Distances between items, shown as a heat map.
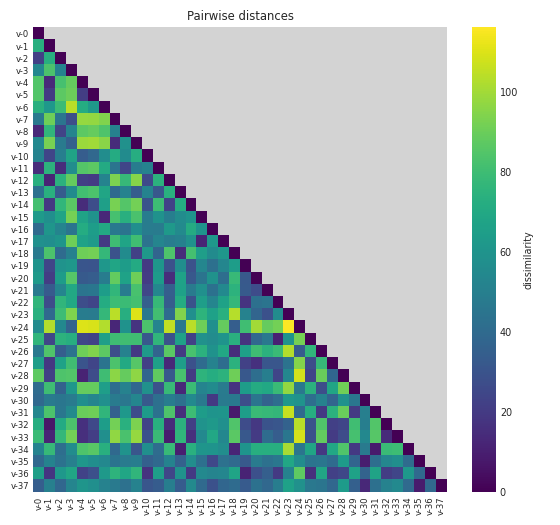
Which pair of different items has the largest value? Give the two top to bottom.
v-23, v-24
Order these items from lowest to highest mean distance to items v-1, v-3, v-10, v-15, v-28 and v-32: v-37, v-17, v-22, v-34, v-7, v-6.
v-22, v-37, v-17, v-6, v-34, v-7
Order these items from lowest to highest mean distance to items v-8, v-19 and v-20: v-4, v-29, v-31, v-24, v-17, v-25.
v-25, v-4, v-17, v-29, v-31, v-24
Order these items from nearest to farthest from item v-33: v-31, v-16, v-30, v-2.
v-30, v-16, v-2, v-31
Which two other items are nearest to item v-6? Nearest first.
v-15, v-17
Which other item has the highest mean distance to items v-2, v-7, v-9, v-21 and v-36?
v-6
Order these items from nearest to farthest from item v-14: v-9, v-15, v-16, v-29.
v-15, v-16, v-29, v-9
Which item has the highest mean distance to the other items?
v-24
